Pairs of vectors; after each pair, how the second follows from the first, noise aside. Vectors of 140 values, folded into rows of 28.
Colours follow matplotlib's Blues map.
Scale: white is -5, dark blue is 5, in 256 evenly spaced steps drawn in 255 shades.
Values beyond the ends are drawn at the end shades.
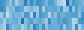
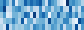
scaled up.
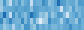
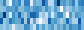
scaled up.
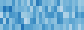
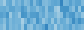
reversed, shrunk.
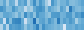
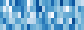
wrapped around, scaled up.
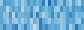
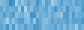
wrapped around, negated, shrunk.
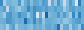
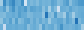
reversed, negated, partly zeroed.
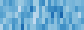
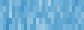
wrapped around, negated, shrunk.
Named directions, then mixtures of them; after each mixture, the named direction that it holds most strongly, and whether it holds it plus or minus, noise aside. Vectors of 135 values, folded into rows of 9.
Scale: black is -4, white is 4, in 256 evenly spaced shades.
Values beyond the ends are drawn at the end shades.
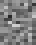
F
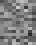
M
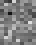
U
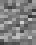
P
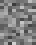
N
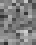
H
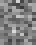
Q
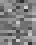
M, minus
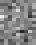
H, minus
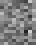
M, minus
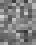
H, minus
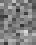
H, plus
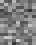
N, minus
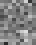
H, plus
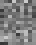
H, plus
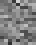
M, plus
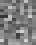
H, plus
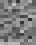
P, minus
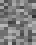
N, minus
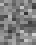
H, plus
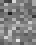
U, plus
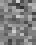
Q, plus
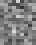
Q, plus
